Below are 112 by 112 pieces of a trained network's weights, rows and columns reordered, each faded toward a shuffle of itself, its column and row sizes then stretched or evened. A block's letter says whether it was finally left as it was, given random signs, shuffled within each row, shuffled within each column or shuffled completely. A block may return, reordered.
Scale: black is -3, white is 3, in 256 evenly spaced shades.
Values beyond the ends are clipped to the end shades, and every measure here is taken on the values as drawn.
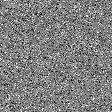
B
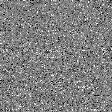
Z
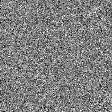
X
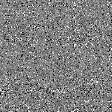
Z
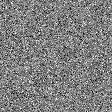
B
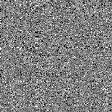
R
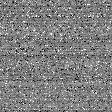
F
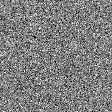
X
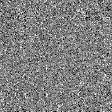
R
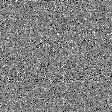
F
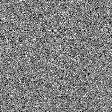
F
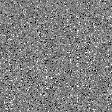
Z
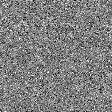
F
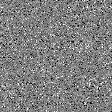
F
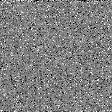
Z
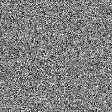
R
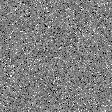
B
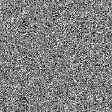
R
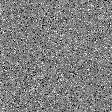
B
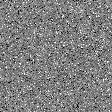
B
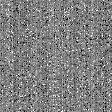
R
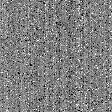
X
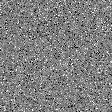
B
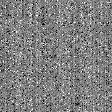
R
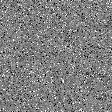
F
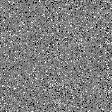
Z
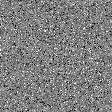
B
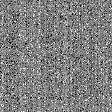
R
